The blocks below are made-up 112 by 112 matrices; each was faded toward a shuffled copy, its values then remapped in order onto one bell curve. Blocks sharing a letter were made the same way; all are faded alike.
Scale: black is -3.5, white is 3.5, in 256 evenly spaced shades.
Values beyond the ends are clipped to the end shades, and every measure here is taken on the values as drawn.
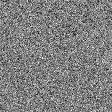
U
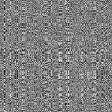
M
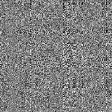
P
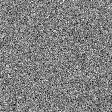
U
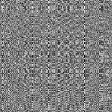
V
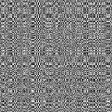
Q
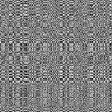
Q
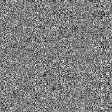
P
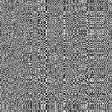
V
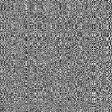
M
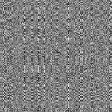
V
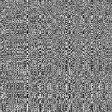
M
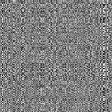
M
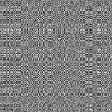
Q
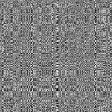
V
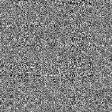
P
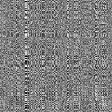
M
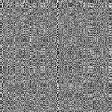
M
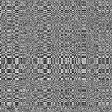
Q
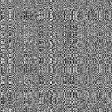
V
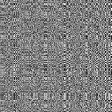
V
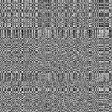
Q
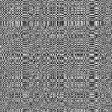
Q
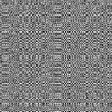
Q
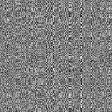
M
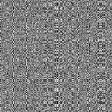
V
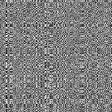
V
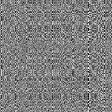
M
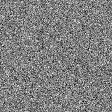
U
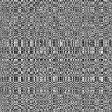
Q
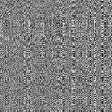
M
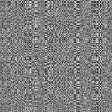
V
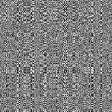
M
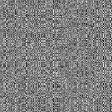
V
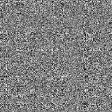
P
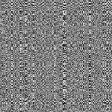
V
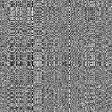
V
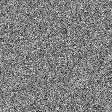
U
